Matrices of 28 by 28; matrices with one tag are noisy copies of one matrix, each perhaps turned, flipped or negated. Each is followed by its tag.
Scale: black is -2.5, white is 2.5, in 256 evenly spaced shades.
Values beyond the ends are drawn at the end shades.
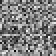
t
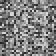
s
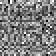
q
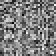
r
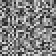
r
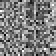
t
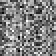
q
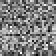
t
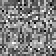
s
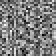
r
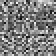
t
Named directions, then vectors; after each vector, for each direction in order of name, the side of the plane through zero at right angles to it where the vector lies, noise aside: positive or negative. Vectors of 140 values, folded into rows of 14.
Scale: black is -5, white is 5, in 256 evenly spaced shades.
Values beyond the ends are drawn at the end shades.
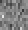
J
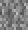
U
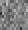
negative, positive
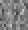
negative, negative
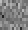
negative, positive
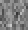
negative, negative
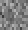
negative, positive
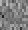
negative, positive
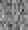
positive, positive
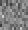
positive, negative
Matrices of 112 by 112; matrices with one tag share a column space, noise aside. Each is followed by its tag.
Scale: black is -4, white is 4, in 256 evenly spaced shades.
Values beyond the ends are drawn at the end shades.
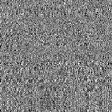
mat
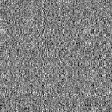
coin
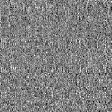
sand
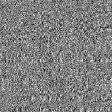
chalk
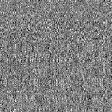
chalk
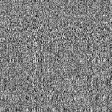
chalk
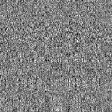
chalk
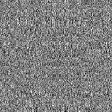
coin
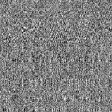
chalk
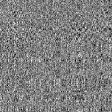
chalk
